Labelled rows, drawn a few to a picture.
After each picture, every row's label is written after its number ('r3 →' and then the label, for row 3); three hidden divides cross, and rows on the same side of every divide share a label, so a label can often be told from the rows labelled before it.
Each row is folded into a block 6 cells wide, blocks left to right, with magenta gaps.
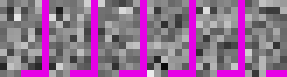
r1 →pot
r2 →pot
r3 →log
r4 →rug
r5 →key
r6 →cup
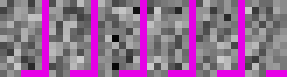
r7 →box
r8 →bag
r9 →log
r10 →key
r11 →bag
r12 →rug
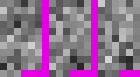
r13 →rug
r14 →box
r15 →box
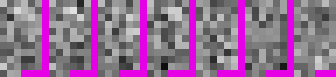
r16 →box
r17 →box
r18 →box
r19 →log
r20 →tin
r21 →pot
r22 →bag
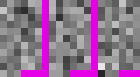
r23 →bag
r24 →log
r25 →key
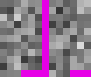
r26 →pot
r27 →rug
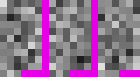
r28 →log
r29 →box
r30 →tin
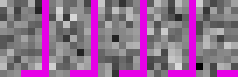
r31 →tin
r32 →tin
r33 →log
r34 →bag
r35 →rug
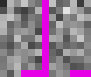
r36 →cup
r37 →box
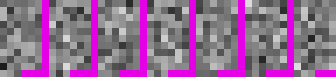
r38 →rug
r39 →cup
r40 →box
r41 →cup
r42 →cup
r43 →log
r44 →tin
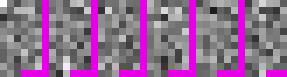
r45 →log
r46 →cup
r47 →key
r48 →log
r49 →cup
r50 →cup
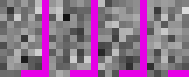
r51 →pot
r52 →tin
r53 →box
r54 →pot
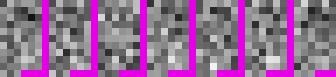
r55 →bag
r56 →bag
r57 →pot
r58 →bag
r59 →cup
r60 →bag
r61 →bag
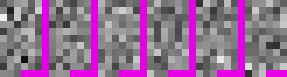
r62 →pot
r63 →rug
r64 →log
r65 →bag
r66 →bag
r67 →key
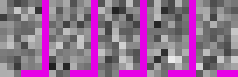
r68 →log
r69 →rug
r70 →bag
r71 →bag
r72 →tin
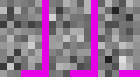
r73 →rug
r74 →pot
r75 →bag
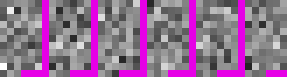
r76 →key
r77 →rug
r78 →pot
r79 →cup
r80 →log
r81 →rug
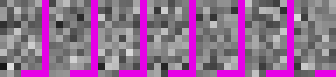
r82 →rug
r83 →bag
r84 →pot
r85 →rug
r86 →tin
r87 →log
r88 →pot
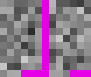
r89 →tin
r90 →log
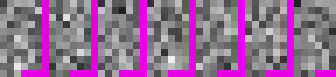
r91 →cup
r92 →pot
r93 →bag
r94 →bag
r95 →box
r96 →pot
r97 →cup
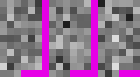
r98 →tin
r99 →rug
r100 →cup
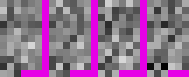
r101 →rug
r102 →rug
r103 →bag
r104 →rug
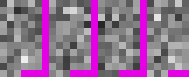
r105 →bag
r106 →log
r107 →pot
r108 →bag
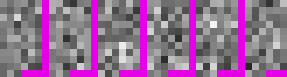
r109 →pot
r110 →log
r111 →bag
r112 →tin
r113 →key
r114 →rug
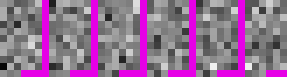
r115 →rug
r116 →cup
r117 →pot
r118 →cup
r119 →cup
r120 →key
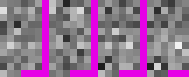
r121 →rug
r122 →log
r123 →rug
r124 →rug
